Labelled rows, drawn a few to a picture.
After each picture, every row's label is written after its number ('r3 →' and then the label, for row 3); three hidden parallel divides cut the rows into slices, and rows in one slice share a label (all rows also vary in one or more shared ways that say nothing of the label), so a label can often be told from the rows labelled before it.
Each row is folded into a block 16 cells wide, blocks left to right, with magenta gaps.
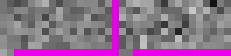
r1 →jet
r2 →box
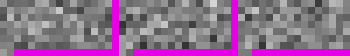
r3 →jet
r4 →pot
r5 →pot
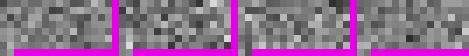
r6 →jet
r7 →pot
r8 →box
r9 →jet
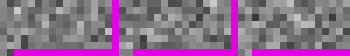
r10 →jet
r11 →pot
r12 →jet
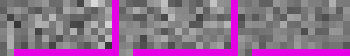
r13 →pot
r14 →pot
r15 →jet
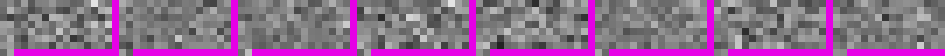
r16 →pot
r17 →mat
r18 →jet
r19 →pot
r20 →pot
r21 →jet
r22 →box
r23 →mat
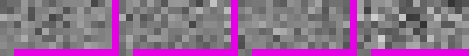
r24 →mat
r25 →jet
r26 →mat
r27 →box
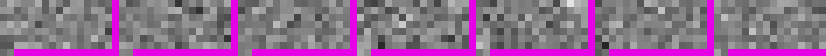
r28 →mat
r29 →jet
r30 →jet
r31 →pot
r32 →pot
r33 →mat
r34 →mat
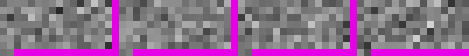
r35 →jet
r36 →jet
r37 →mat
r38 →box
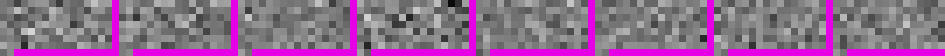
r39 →pot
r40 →jet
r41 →mat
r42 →box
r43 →jet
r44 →jet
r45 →jet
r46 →mat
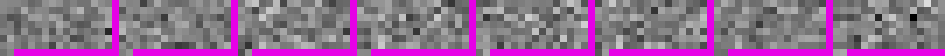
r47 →jet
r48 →jet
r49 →box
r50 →box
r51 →pot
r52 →mat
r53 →mat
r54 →pot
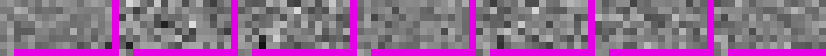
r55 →jet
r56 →box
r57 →pot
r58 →jet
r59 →pot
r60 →mat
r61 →jet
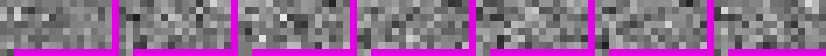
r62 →mat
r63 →pot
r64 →box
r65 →box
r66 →pot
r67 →box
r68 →pot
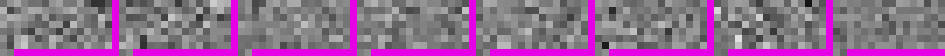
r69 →box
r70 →pot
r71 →jet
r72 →mat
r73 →mat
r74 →mat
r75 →box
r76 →mat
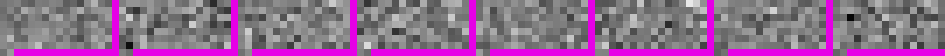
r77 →jet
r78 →box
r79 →pot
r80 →pot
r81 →mat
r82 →pot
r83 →mat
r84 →pot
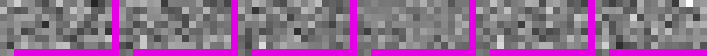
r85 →box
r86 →box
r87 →box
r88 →mat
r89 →box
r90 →pot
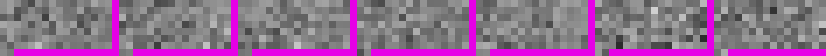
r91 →jet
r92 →jet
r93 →mat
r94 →jet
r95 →jet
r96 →jet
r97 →jet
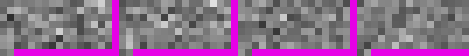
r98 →pot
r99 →pot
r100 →mat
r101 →mat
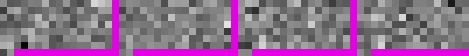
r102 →pot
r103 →jet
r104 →box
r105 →box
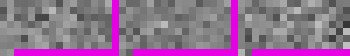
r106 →jet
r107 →jet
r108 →mat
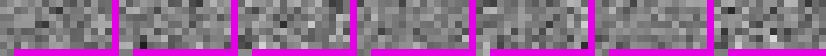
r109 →mat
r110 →pot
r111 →box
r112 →mat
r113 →pot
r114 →jet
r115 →box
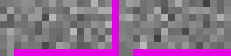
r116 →jet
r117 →mat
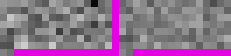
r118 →box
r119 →mat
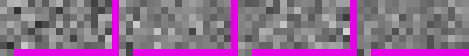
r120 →box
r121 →mat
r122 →jet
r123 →jet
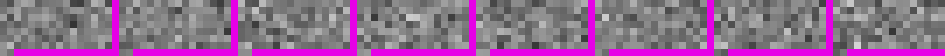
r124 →jet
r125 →mat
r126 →jet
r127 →jet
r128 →jet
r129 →mat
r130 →jet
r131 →box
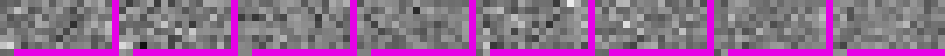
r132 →pot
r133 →pot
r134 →jet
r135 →mat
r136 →pot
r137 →mat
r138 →mat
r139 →mat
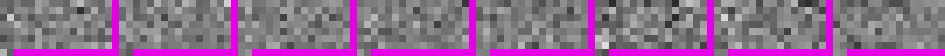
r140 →mat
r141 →jet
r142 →jet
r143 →mat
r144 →jet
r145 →pot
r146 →box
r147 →jet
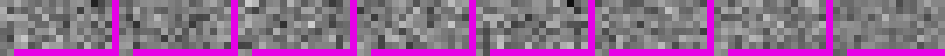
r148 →box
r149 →jet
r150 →box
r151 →pot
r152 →box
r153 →mat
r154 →pot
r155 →jet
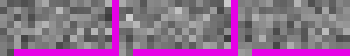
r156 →jet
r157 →mat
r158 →mat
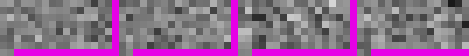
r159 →mat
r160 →jet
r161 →pot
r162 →box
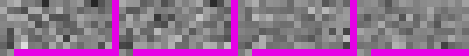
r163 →box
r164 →box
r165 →mat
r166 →jet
